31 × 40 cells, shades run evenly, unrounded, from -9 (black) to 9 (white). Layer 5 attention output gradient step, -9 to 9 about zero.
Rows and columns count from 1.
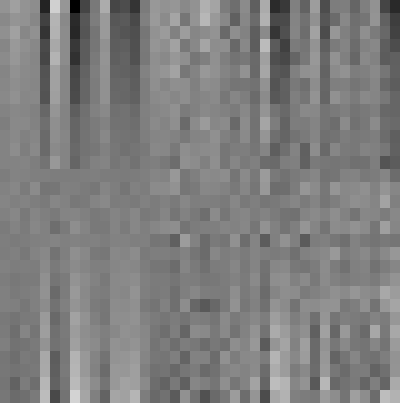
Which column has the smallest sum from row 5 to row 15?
8
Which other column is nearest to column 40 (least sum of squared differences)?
14
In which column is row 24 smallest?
21
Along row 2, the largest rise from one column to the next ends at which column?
6
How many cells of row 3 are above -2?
29
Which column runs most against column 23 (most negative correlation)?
19
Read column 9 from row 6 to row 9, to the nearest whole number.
-2 -2 -2 -1
